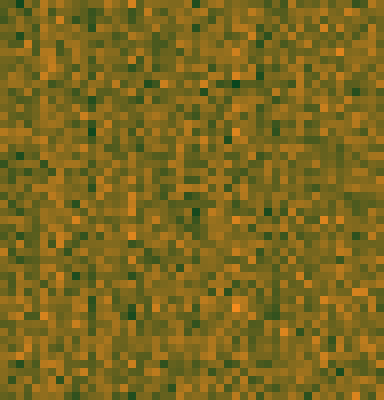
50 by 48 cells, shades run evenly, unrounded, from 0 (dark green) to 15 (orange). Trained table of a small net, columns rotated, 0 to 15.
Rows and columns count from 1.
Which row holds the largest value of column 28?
37
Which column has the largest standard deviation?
17
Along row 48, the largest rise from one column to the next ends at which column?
9
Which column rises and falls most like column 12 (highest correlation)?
35
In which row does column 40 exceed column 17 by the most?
50
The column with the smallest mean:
12
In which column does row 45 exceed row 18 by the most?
41
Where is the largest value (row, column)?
39, 30
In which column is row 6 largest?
4
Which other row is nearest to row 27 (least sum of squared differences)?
1
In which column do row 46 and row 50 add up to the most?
48
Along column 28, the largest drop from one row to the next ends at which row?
11
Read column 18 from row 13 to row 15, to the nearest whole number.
3 8 6
